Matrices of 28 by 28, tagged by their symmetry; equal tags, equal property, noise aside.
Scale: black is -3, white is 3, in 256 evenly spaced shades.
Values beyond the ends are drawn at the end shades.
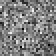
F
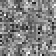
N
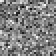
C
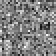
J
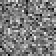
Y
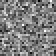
C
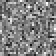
N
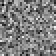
J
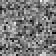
N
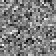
C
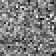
C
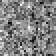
N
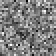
Y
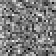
N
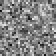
Y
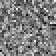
Y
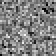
Y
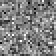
J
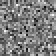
J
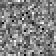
Y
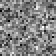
N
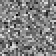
J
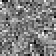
J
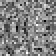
N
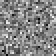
C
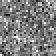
Y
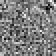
Y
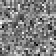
C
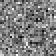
F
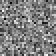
J
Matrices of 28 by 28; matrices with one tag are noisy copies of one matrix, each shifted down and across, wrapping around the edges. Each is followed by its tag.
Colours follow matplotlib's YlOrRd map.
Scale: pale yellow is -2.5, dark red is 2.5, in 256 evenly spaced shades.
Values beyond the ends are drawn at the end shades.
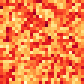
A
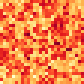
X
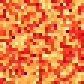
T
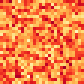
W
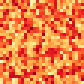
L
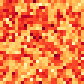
X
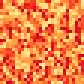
L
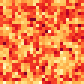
X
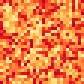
A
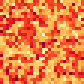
W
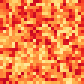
X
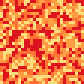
W
